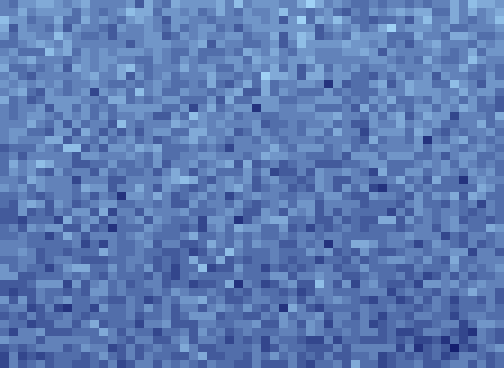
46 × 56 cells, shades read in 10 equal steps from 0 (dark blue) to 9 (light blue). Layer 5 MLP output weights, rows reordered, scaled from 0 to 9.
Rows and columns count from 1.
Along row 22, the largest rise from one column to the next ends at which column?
43
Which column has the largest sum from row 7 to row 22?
30
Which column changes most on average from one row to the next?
8
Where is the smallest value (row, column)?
44, 51
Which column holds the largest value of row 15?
22
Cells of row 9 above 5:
20
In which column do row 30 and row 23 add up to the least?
52
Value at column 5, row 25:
3
